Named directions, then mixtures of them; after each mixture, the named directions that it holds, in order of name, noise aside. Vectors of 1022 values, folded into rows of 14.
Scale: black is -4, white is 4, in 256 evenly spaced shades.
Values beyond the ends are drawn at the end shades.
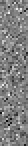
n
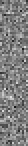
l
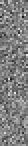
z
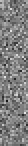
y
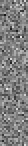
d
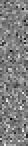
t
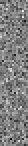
d, t, z.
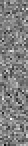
n, t, y.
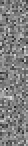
l.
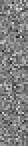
d, n.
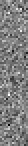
n, z.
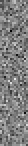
y.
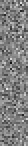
d.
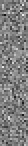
d, l, y.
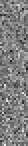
d, t.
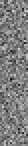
t, z.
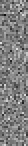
d, l, t.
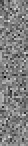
y, z.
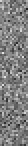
n, y.
